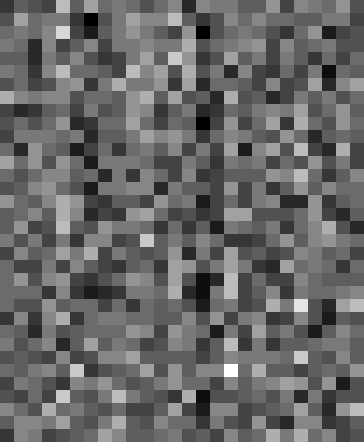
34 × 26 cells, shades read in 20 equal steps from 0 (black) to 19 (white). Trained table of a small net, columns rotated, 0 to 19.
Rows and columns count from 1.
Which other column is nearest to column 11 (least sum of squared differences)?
10
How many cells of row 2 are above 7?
16
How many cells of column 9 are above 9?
5
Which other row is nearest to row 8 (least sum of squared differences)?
22
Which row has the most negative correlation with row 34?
6
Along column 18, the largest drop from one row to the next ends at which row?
12
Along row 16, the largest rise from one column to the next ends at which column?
23
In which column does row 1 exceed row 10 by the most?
15
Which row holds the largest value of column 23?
7
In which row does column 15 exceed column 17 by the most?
19
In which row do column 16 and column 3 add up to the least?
26
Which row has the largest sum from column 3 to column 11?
8
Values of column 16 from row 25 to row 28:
11 2 7 7
